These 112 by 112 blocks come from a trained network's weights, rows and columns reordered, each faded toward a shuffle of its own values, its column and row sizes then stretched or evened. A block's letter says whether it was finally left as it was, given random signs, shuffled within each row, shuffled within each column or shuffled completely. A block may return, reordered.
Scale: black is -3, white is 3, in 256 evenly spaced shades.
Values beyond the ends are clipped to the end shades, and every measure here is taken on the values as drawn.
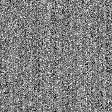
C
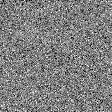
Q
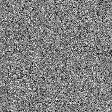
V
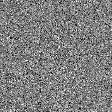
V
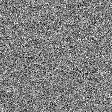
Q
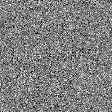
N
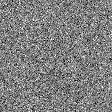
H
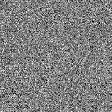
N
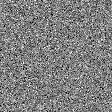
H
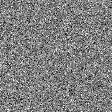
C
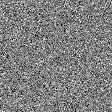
C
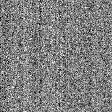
C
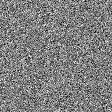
H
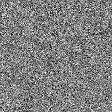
N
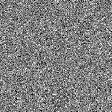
N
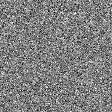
Q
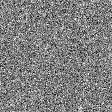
H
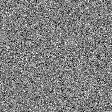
Q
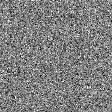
H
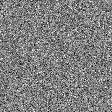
H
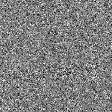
N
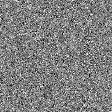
C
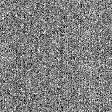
N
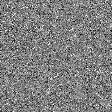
V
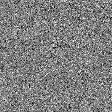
C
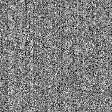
N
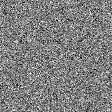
Q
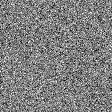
H
